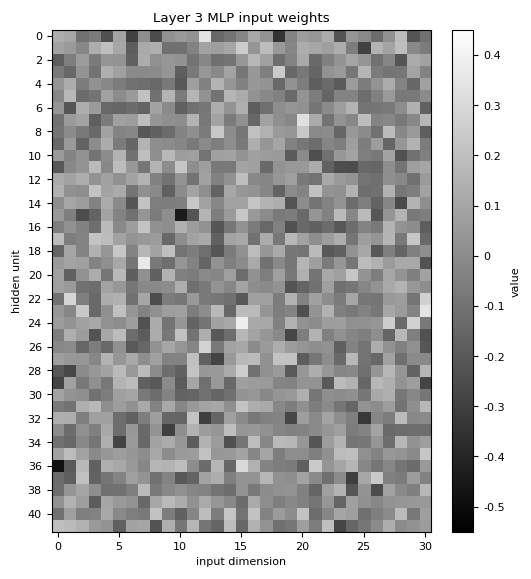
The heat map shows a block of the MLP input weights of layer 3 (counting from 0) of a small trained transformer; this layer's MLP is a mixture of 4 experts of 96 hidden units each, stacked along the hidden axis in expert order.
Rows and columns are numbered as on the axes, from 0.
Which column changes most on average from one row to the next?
7
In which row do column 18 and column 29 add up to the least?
0
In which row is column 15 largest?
24
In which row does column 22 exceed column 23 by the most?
41
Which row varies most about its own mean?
36
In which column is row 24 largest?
15
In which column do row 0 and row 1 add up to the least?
6
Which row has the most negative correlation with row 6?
22
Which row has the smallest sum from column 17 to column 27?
16
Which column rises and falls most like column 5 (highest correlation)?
21
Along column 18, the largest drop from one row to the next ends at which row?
4
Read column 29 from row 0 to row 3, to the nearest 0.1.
-0.2 0 0.1 0.1
